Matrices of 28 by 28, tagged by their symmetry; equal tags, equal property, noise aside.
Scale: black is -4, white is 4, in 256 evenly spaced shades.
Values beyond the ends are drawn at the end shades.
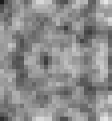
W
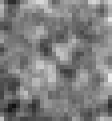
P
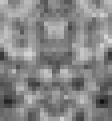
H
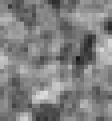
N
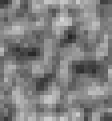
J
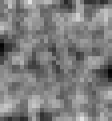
J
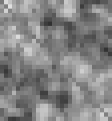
J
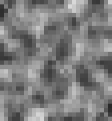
J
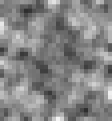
J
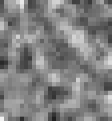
P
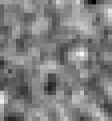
N
